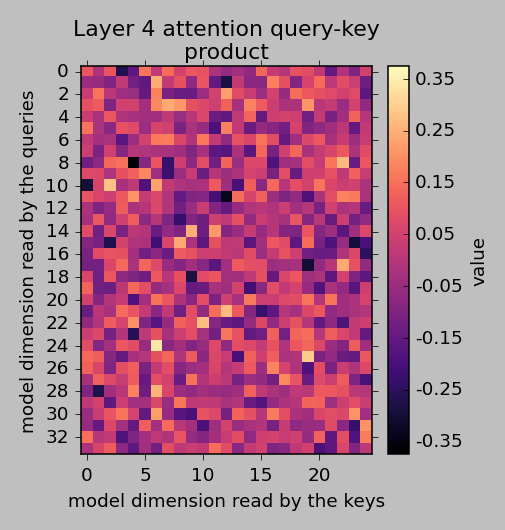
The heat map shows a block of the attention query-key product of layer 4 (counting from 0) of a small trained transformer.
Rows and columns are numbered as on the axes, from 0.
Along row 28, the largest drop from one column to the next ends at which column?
5
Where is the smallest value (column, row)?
4, 8
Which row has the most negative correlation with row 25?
17
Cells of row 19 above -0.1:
18
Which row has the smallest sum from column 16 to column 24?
15
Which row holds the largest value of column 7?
3
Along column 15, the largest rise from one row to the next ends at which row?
22
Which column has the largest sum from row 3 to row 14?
6
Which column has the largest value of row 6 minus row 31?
10
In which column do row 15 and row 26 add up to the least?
2
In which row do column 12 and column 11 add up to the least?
11
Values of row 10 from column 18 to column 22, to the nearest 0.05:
0.1 0.05 0.15 0.05 0.05
